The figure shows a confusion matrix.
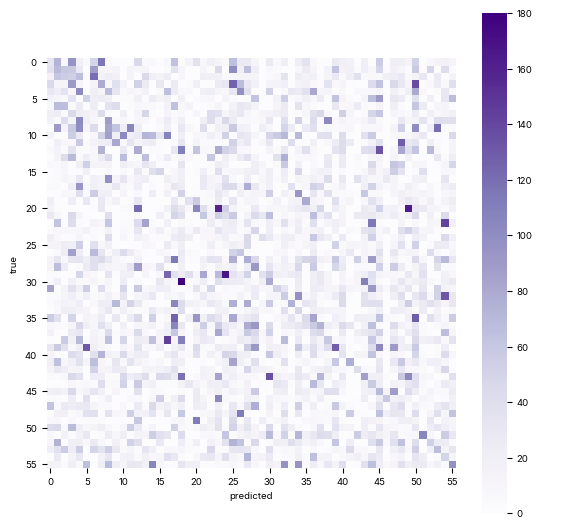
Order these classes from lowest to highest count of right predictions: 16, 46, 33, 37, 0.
16, 0, 37, 46, 33
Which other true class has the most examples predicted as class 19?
29
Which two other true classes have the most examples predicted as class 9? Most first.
11, 33
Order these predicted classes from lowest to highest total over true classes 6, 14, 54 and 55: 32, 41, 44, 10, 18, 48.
41, 10, 18, 48, 44, 32
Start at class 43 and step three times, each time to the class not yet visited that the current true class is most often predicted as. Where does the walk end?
34
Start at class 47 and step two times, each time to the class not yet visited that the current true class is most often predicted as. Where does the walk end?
12
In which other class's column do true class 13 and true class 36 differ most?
17
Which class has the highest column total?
50
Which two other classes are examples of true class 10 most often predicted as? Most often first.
16, 8
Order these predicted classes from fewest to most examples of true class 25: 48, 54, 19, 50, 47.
19, 47, 54, 48, 50
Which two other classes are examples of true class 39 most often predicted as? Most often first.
5, 45
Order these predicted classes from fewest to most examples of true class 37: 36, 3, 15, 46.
46, 15, 3, 36
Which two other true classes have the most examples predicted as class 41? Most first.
48, 53
